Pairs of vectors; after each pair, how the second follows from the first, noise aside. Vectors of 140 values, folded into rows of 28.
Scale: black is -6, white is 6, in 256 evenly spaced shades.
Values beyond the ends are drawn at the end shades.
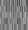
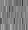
wrapped around, negated, partly zeroed.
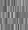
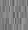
reversed, negated, shrunk.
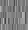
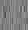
reversed, negated, shrunk.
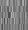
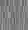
negated, shrunk.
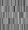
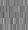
reversed, negated, shrunk.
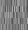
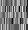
scaled up.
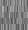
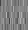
reversed, negated, partly zeroed.
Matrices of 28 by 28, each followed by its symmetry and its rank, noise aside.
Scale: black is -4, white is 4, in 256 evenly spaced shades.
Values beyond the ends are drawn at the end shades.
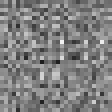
antisymmetric, rank four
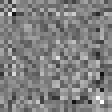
symmetric, rank four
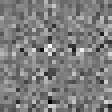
no symmetry, rank four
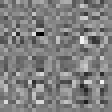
no symmetry, rank three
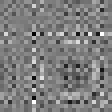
symmetric, rank three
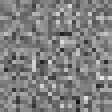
antisymmetric, rank six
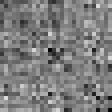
symmetric, rank three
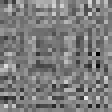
no symmetry, rank three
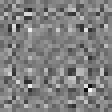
symmetric, rank three
